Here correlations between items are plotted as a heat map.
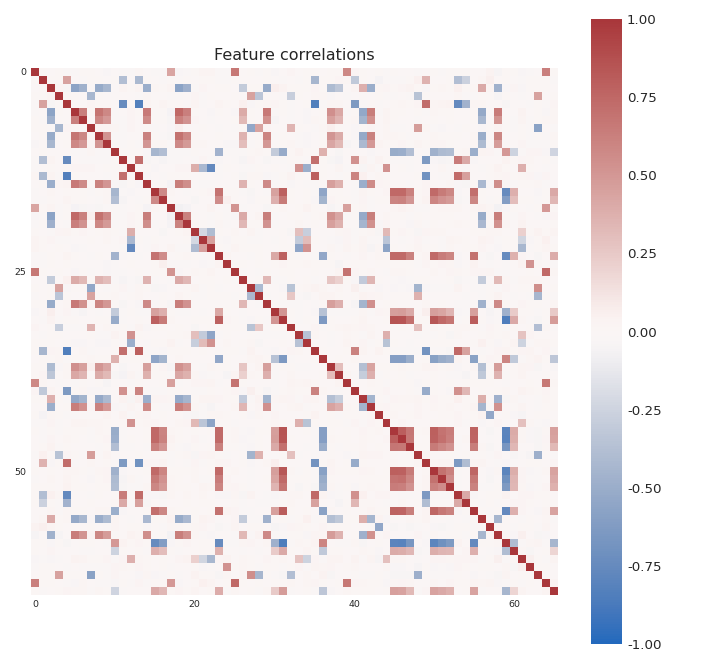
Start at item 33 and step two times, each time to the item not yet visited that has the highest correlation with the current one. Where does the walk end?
44
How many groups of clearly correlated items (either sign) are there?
8
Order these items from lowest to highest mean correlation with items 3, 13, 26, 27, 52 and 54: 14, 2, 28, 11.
28, 2, 14, 11
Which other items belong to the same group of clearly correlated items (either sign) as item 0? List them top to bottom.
17, 25, 39, 64
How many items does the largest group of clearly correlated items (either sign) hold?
17
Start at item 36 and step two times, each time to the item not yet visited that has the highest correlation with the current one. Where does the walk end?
10
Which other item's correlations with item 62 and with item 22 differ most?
12
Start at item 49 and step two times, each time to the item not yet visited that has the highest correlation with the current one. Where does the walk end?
1
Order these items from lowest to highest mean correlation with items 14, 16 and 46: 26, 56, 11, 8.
56, 11, 26, 8
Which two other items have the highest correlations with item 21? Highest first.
22, 34
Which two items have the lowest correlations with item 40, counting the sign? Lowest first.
4, 49
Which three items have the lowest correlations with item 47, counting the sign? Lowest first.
59, 36, 10
